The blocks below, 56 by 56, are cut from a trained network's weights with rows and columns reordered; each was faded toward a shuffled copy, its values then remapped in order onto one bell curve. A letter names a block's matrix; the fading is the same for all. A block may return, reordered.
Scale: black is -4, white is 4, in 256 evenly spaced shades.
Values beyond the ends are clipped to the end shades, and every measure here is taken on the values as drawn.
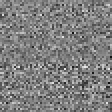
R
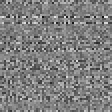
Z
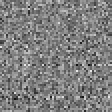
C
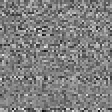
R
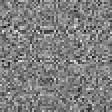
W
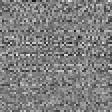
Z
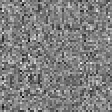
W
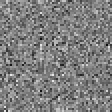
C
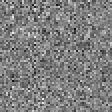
W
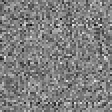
C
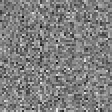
W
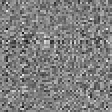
W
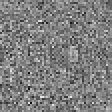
C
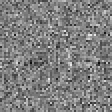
C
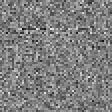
C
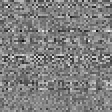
Z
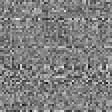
R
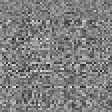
R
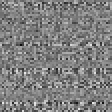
Z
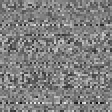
Z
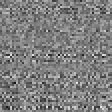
Z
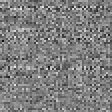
R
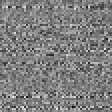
Z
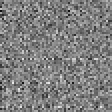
C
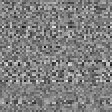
Z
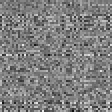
Z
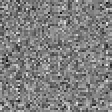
W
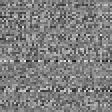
Z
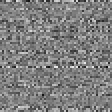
Z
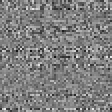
R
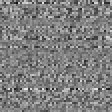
Z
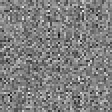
W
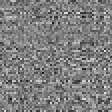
R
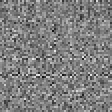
W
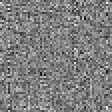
W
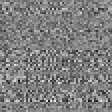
Z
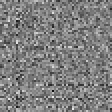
W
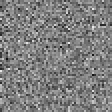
W
